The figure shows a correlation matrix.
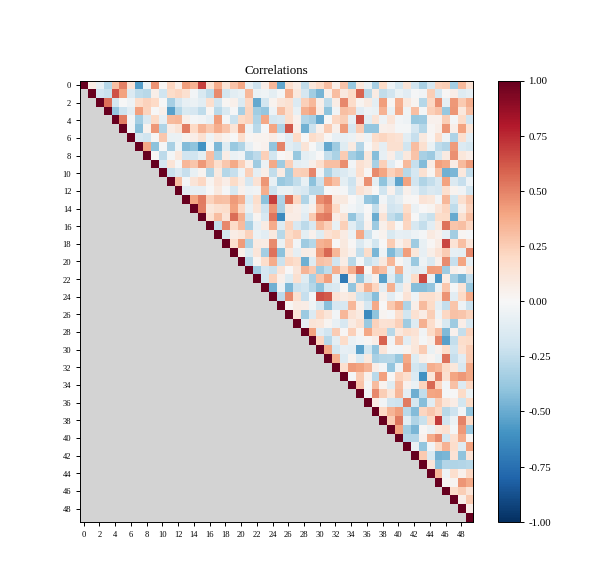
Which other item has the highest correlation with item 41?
36
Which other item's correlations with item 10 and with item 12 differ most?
29
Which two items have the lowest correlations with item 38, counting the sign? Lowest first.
22, 11
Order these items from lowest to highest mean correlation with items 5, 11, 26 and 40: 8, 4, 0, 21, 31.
8, 21, 31, 0, 4
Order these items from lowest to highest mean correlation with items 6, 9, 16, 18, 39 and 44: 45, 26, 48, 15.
15, 26, 45, 48
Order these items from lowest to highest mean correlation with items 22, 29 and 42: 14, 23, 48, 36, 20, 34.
23, 48, 20, 36, 34, 14
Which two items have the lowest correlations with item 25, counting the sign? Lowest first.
15, 0
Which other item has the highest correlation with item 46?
18
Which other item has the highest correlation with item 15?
0
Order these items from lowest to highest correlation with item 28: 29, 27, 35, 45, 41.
27, 35, 41, 45, 29
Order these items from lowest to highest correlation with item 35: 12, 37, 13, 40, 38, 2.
13, 2, 12, 38, 40, 37
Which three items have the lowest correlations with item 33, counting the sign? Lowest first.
22, 43, 37
